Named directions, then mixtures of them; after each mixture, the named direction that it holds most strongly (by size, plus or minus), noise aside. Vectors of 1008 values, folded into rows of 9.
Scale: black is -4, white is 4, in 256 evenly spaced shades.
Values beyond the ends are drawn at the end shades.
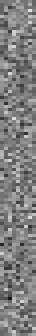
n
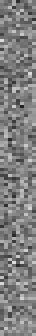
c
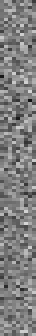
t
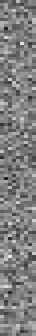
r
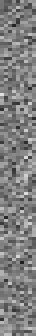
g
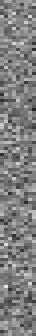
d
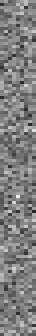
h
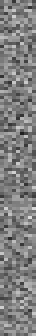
t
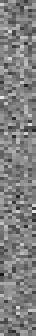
h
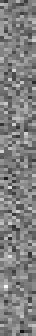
r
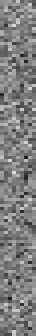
g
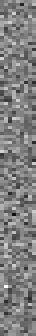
d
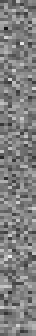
r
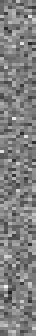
r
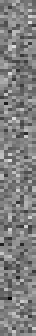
n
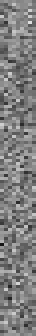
n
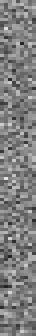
r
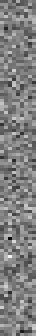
r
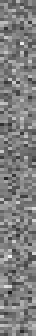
r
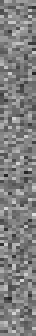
d
